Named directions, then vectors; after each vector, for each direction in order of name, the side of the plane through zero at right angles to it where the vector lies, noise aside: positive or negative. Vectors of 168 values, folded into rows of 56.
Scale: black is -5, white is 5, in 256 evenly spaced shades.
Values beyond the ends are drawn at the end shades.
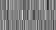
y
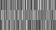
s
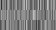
positive, negative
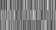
positive, negative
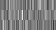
positive, positive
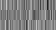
negative, positive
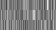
positive, negative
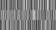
positive, negative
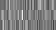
positive, positive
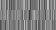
positive, negative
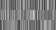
positive, negative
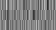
negative, positive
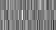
positive, positive
